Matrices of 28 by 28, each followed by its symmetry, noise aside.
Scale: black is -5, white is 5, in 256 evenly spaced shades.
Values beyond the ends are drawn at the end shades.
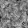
symmetric.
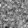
no symmetry.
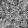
symmetric.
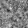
antisymmetric.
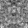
mirrored left to right.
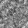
symmetric.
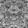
mirrored left to right.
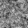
no symmetry.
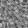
antisymmetric.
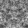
mirrored left to right.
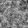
no symmetry.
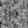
mirrored top to bottom.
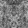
mirrored left to right.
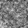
symmetric across the other diagonal.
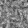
antisymmetric.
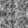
mirrored top to bottom.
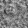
antisymmetric.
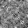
symmetric.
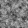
symmetric across the other diagonal.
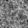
symmetric across the other diagonal.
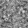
same after a half turn.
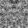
mirrored left to right.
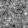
antisymmetric.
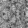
mirrored top to bottom.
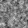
no symmetry.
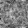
mirrored top to bottom.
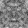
mirrored left to right.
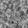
no symmetry.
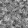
no symmetry.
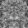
mirrored left to right.
